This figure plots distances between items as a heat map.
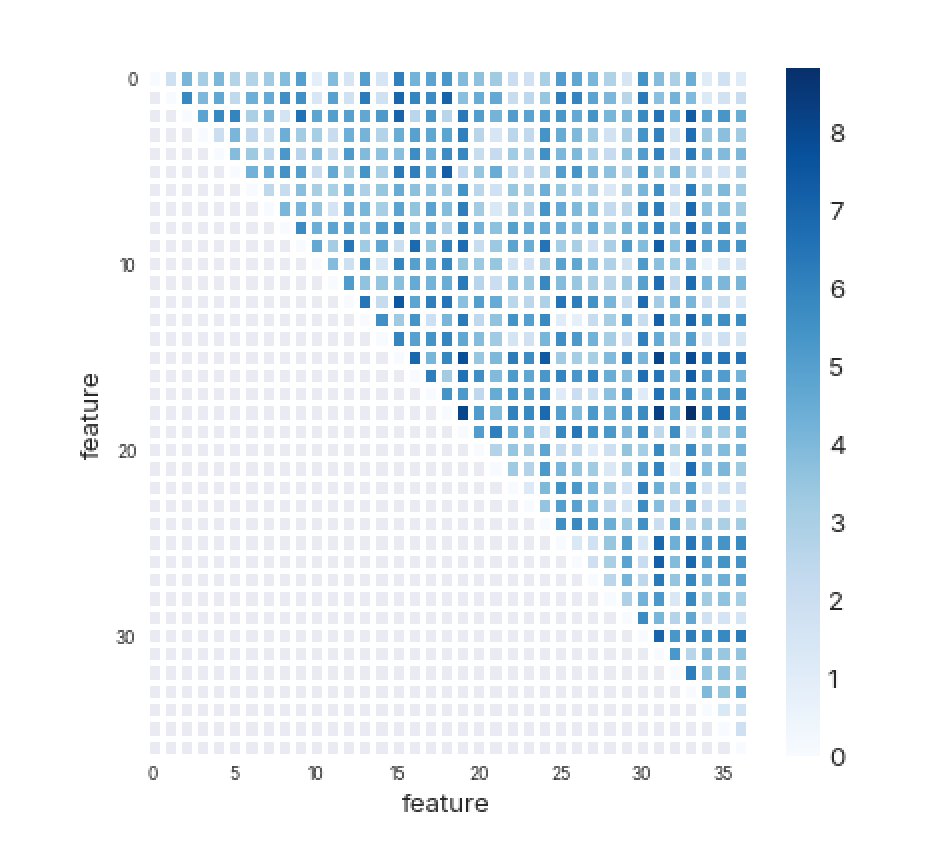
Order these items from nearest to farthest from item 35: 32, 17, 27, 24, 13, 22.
22, 24, 32, 27, 17, 13
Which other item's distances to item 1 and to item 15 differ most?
12
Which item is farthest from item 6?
33
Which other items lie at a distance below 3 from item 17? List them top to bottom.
13, 20, 25, 26, 27, 30
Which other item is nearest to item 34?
10
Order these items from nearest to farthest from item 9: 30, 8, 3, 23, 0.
3, 30, 23, 0, 8
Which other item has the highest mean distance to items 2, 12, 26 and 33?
15
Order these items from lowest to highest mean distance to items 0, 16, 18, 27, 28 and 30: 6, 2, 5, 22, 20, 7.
6, 20, 7, 2, 22, 5
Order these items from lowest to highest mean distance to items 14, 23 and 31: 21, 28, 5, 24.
5, 24, 28, 21
